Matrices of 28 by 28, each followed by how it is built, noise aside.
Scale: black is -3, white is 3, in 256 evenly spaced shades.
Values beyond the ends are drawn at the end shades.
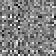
low rank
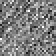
Hankel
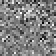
upper triangular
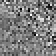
upper triangular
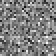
repeating columns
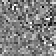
upper triangular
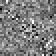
block diagonal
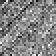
Hankel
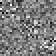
block diagonal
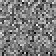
repeating columns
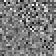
upper triangular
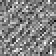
Hankel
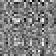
low rank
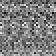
repeating columns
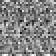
repeating columns
